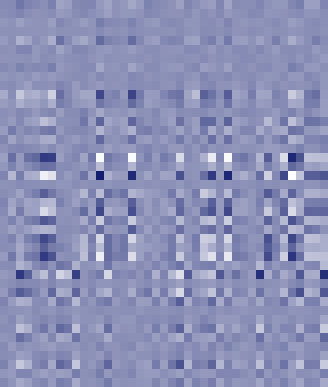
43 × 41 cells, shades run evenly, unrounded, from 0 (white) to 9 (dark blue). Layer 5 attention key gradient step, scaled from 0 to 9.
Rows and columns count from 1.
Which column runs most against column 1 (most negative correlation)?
21
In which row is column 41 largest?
31
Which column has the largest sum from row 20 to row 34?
33
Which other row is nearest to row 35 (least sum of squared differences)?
4
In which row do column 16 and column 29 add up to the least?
18
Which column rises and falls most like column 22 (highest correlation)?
14
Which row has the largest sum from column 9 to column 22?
11
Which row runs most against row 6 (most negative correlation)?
5
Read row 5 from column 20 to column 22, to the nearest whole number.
4 5 5
